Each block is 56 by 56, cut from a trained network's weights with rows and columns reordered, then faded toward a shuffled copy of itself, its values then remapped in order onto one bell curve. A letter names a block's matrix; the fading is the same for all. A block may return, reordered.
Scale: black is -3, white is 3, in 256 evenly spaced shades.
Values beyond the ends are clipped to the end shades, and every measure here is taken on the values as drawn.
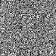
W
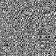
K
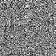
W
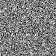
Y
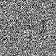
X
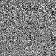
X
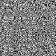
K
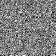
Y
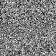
Y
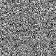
X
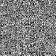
W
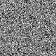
X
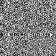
K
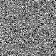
X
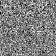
Y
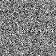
Y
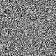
X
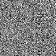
X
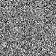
X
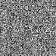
W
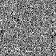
W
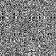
K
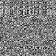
K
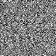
Y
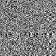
K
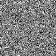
X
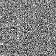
W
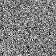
X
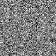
W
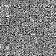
W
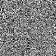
W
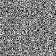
W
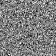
Y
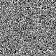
Y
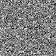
Y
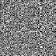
K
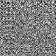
K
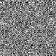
K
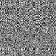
K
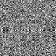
K
